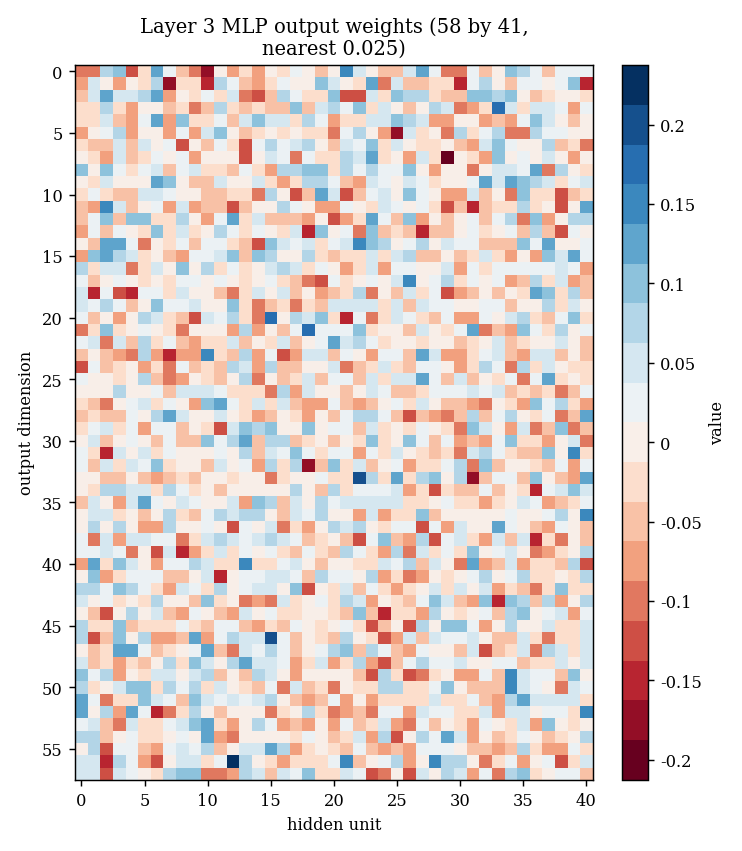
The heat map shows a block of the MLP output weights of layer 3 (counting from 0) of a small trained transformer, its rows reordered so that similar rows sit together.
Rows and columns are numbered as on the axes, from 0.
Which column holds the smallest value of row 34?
36
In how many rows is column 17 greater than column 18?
26
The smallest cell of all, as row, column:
7, 29
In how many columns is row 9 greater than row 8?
17
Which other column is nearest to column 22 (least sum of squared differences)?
28
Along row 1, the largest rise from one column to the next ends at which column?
11
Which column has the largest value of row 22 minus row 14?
5
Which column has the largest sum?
15
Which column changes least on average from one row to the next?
0
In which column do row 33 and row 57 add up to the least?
31
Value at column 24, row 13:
-0.05
